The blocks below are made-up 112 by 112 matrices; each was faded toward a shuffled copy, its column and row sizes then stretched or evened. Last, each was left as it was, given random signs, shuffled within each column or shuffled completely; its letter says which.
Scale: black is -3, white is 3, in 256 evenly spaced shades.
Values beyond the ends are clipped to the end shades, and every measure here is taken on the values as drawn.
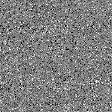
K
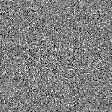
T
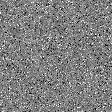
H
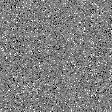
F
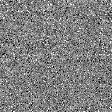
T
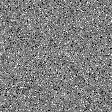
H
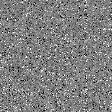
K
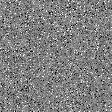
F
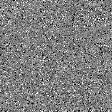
K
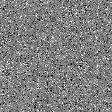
F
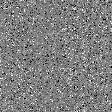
F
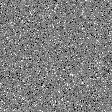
H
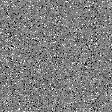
K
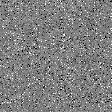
K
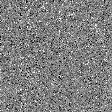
F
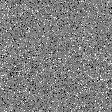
H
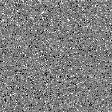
T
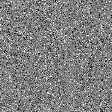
F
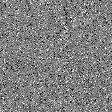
F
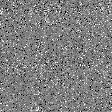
K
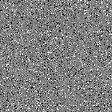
T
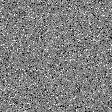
H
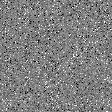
F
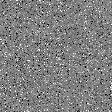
F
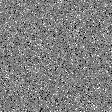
H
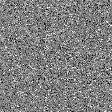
K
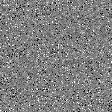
T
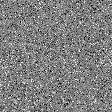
H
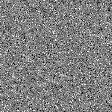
F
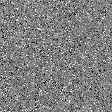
F
